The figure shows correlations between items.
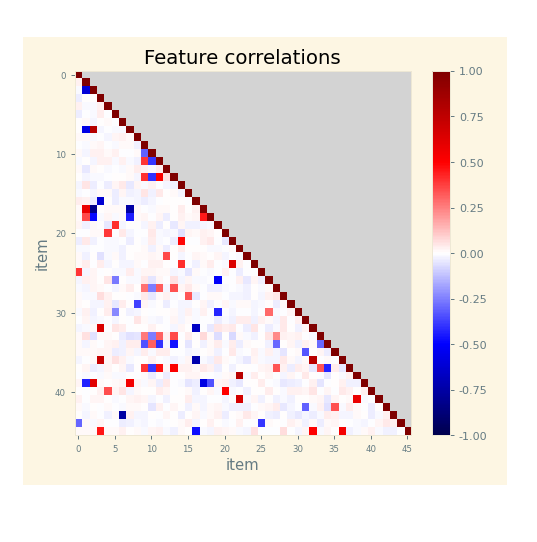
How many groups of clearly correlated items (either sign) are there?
13
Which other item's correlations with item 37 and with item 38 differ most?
22
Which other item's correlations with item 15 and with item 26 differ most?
19
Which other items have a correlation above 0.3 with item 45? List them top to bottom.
3, 32, 36
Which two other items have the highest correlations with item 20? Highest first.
40, 4
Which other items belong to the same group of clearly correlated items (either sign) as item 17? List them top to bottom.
1, 2, 7, 18, 39
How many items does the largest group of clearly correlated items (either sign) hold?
8
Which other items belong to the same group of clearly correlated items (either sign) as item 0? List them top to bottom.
25, 44
